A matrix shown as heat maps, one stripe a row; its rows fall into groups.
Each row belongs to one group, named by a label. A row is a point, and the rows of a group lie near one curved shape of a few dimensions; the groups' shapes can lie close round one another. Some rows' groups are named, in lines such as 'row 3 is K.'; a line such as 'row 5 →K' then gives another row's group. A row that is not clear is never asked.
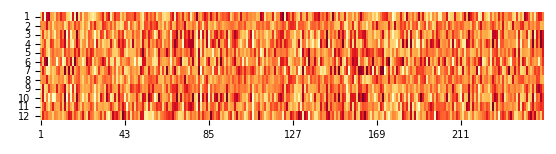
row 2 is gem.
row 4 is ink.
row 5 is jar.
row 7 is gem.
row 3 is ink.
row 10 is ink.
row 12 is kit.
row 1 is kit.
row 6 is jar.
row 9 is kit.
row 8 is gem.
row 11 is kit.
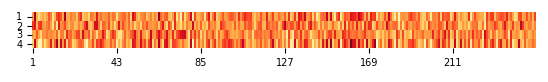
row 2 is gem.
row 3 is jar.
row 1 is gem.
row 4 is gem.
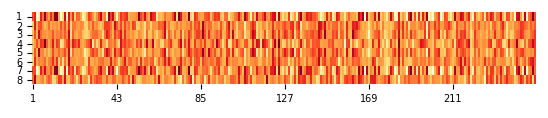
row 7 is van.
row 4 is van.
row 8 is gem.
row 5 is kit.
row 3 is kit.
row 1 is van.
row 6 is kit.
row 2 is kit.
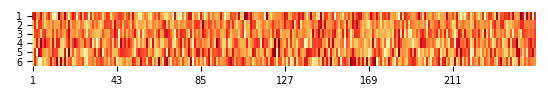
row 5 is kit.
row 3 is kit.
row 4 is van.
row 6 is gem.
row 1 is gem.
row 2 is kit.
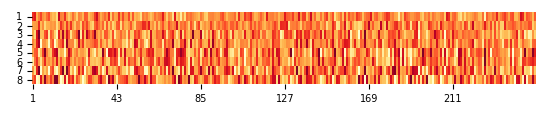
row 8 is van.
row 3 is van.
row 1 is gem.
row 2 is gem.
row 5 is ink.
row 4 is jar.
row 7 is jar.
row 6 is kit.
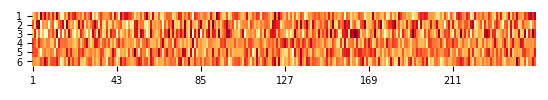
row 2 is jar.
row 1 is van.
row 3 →ink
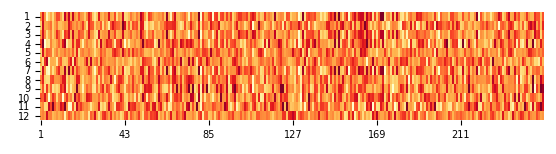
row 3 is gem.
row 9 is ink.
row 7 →gem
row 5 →kit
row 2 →kit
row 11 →van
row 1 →gem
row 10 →jar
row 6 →jar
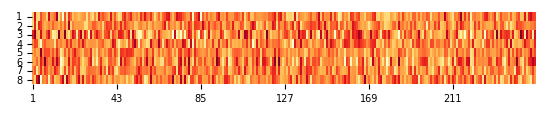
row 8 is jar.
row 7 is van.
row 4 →jar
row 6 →van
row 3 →gem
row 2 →kit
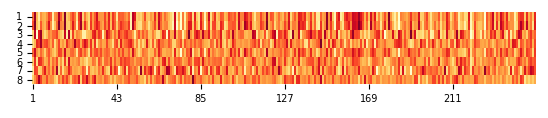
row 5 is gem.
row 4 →van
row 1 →gem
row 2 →gem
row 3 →kit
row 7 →kit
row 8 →van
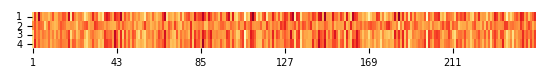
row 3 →kit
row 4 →kit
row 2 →gem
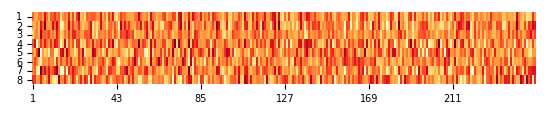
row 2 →van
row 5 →jar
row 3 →van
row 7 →van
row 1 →van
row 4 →van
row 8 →gem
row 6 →jar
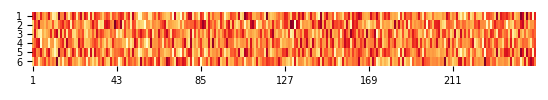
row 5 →gem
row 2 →kit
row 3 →gem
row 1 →gem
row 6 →kit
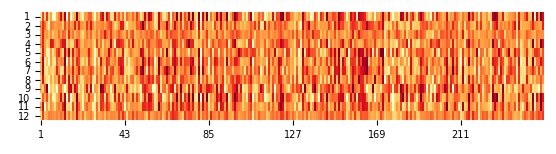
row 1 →ink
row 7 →jar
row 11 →ink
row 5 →gem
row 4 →ink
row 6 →ink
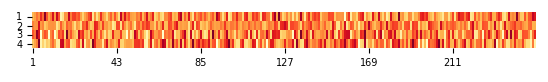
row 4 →jar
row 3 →jar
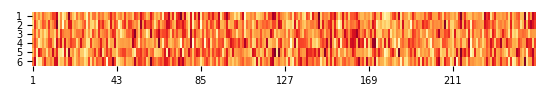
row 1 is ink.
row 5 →kit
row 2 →kit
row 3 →jar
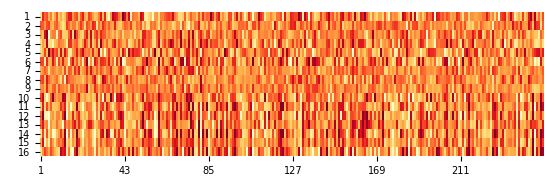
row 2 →gem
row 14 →ink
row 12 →ink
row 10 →ink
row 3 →jar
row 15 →ink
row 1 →kit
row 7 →jar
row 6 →van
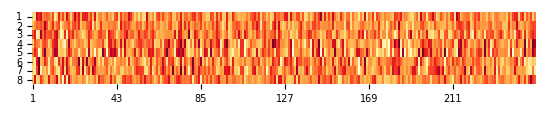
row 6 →van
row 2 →van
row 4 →ink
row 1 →van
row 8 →kit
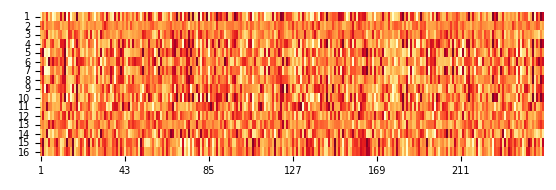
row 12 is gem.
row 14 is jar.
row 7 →ink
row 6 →van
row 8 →ink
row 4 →ink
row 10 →ink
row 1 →ink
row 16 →gem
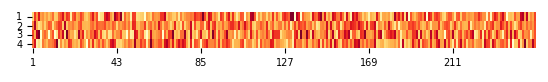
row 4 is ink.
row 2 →gem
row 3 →jar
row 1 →kit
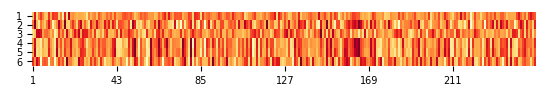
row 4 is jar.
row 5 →jar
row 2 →gem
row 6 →jar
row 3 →van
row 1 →kit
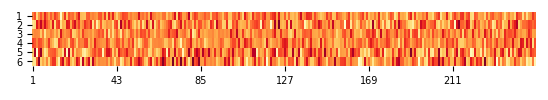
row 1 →van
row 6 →jar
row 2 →van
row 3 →gem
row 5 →kit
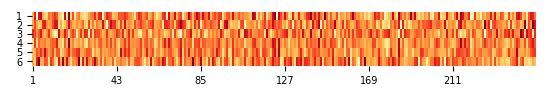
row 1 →kit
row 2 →ink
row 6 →van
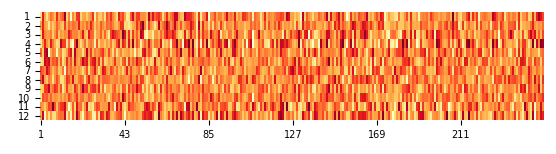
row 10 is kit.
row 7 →gem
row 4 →ink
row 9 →van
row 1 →kit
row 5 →jar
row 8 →gem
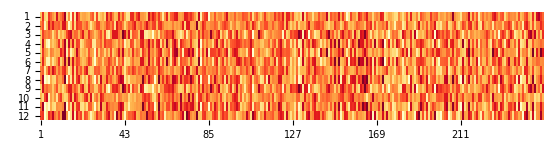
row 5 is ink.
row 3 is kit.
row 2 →van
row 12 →van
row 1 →kit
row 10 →jar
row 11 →ink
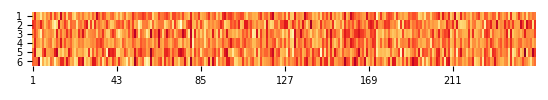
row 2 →gem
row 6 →jar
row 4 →gem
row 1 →gem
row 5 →ink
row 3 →jar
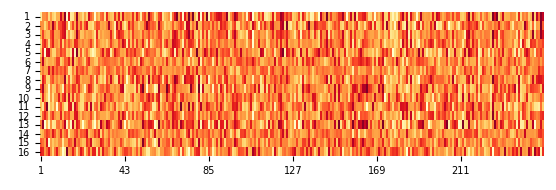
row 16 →gem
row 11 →jar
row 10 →gem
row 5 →kit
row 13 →ink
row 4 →kit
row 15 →jar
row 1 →ink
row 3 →ink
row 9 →jar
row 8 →kit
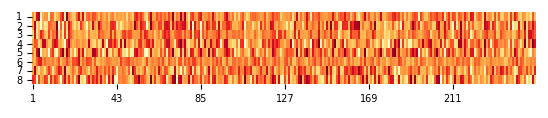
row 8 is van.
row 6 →van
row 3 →kit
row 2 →ink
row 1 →jar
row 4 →ink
